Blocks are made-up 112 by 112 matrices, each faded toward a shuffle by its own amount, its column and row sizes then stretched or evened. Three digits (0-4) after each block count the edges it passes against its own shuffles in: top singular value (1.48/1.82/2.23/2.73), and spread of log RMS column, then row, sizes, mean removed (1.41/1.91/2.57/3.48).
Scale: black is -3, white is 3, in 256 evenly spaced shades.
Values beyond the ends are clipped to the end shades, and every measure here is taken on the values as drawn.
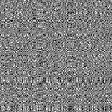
4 0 3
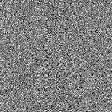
3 0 1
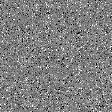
0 2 1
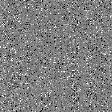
1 2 0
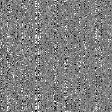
2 4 0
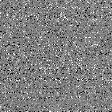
1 1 3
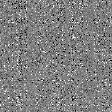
0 3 2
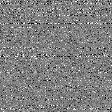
0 0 4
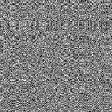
4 2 1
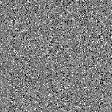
2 2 0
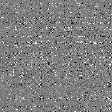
2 2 3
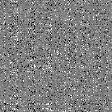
2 3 2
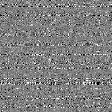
3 1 4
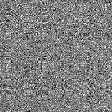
3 0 1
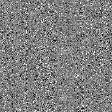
0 3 1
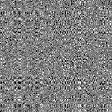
4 2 2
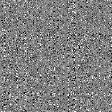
1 3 2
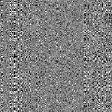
4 4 2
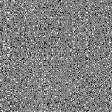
3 2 0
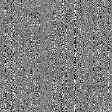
2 4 0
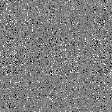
0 3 3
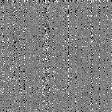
2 4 2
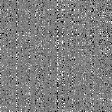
2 4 2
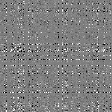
2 4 4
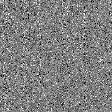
1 2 0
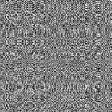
4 3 3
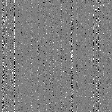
2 4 0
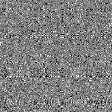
3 1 3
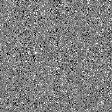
0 3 1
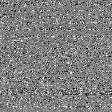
0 0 4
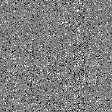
0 3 2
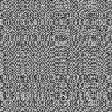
4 1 0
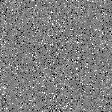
1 2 0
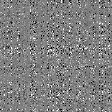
1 4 3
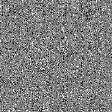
1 3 1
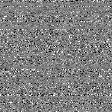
0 0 4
